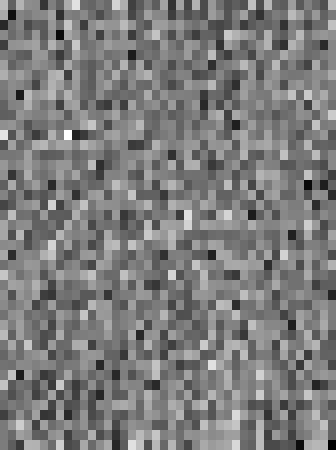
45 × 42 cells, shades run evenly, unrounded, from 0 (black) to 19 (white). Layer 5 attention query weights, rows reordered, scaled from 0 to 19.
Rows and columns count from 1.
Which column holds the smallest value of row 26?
27
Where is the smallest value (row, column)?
45, 42
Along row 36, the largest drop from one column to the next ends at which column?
39
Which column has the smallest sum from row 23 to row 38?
37
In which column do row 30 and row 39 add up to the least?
7
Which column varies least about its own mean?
23
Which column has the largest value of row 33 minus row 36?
32
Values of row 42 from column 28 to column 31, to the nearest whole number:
10 9 16 12
